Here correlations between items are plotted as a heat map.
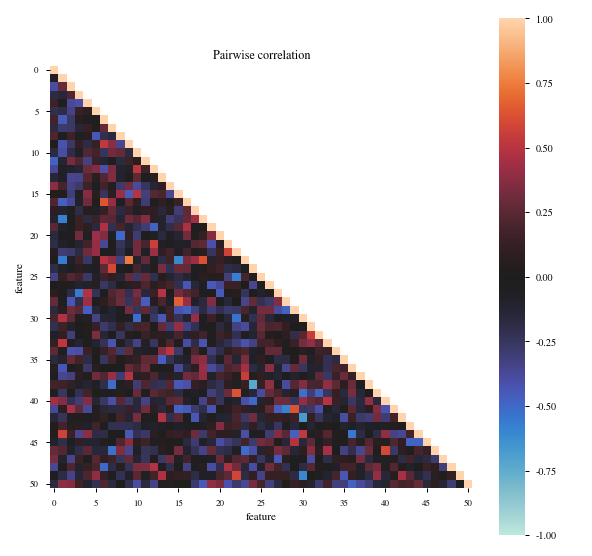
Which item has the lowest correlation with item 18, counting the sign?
1
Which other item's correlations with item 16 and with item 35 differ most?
6
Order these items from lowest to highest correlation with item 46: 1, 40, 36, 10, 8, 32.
36, 10, 32, 1, 8, 40
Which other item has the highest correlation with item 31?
32
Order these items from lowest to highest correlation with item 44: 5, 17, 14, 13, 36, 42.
36, 42, 5, 13, 14, 17
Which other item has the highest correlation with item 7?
24
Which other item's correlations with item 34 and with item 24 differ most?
38
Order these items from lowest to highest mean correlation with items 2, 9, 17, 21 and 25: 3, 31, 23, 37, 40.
40, 31, 3, 37, 23
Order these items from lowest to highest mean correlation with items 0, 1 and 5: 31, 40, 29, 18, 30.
18, 29, 31, 30, 40
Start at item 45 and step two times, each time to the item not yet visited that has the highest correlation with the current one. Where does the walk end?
41
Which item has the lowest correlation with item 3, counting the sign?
27
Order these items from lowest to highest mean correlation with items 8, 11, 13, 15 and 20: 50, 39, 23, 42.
23, 39, 50, 42
